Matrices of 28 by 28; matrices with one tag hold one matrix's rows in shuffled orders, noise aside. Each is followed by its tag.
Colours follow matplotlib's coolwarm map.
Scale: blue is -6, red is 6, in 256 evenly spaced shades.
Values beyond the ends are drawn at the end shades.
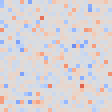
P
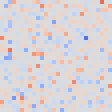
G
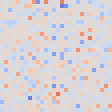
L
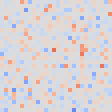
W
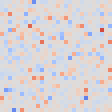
G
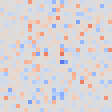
L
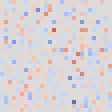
W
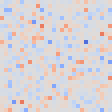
G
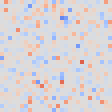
L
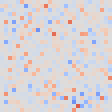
W
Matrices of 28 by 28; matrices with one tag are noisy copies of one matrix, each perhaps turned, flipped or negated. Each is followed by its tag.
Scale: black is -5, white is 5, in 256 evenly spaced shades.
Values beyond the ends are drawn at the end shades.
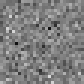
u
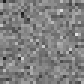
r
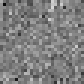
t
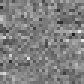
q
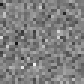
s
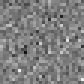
s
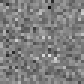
u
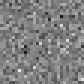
s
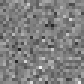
s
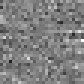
q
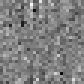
q
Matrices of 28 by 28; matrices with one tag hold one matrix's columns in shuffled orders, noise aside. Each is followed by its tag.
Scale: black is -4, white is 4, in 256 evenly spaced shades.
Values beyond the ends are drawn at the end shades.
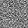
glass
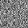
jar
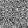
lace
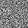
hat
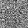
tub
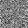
hat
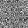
lace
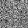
tub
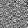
glass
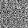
tub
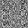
jar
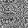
lace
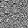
glass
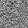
glass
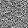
glass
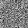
tub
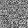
hat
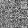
tub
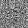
tub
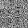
tub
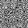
tub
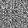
tub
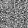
tub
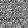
lace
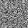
tub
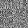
tub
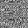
lace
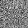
tub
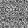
lace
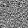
glass
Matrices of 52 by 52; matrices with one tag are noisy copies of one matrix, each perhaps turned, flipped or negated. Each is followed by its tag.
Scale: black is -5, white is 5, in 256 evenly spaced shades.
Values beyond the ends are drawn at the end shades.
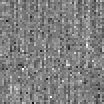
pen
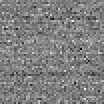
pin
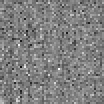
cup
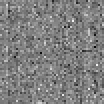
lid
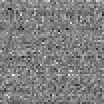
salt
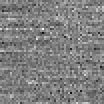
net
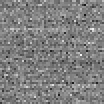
pin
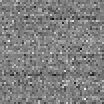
pin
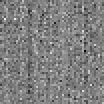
pin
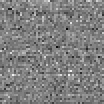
salt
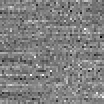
net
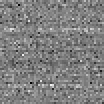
pin
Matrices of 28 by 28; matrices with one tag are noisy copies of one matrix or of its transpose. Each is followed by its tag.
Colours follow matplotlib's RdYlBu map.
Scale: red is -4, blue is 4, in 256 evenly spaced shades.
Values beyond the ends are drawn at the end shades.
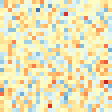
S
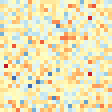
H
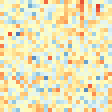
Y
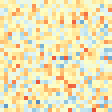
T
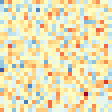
S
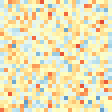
S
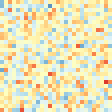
S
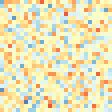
S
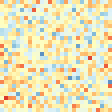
Y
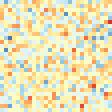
S
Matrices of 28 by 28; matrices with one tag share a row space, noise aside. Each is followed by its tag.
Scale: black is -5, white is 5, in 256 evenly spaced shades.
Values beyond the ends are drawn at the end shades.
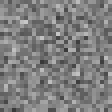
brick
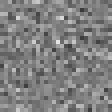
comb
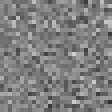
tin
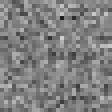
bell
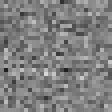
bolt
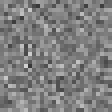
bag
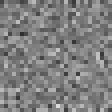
brick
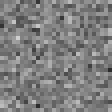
comb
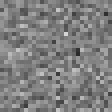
brick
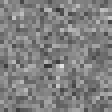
bell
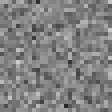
comb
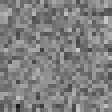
comb
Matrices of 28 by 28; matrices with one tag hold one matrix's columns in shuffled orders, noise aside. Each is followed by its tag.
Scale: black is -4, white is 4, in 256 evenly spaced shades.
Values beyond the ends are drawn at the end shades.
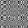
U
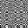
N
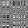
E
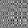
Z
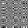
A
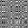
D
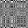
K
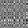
Z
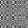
U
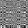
N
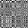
K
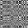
U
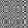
D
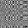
U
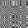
E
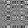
U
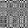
K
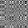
U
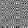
A
